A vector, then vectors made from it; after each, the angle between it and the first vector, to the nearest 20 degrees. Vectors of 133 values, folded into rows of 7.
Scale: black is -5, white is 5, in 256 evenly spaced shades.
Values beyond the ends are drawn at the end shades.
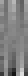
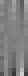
20 degrees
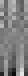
20 degrees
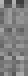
60 degrees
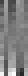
160 degrees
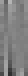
40 degrees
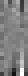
40 degrees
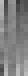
80 degrees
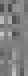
120 degrees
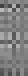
80 degrees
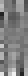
140 degrees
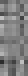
60 degrees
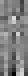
40 degrees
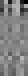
80 degrees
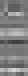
100 degrees
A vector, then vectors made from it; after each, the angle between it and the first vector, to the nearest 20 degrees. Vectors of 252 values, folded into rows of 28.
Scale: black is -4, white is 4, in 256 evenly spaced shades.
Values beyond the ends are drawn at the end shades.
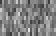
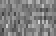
100 degrees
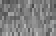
120 degrees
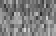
60 degrees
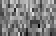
80 degrees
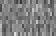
120 degrees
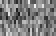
140 degrees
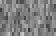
140 degrees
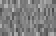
120 degrees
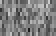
160 degrees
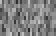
160 degrees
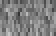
140 degrees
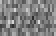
100 degrees
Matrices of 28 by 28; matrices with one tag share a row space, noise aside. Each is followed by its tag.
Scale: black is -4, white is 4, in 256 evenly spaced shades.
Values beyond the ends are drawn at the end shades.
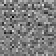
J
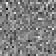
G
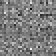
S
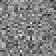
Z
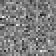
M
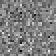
Z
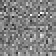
S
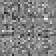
J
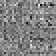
S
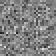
M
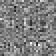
M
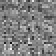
J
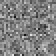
M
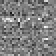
J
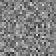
M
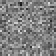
Z
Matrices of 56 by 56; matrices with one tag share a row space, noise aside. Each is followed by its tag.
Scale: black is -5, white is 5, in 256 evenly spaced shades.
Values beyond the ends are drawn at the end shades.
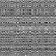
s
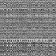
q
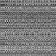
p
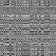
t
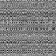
q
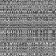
q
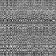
q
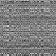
t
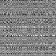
q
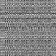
p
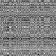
t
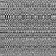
p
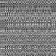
p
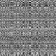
s
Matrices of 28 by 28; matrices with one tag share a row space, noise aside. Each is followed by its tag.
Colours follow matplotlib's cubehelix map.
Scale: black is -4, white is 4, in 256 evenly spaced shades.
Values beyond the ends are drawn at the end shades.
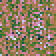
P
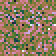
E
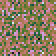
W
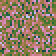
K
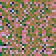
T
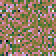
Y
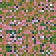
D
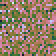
T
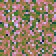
E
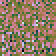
K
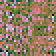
Y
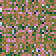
D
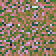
K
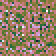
P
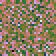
P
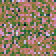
W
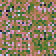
Y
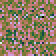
D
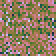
Y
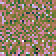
K
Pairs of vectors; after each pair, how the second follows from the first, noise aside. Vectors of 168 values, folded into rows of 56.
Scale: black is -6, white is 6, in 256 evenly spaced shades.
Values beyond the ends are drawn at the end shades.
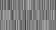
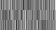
negated.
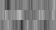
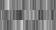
negated.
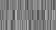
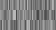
sign-scrambled.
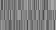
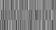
reversed, negated, partly zeroed.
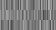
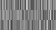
copied.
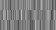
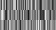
wrapped around, scaled up.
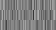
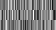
negated, scaled up.
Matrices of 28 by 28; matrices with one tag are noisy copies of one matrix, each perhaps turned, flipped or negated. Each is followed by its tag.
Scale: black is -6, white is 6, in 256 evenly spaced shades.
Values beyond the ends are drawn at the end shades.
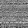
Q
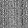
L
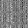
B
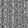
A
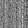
Q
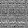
L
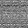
L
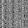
A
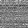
Q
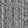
A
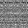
A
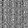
A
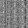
A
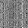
L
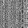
Q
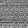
Q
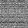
L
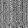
B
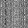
L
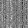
B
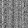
A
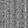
A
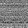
Q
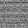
A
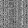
L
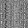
L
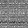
L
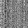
Q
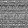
L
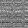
B
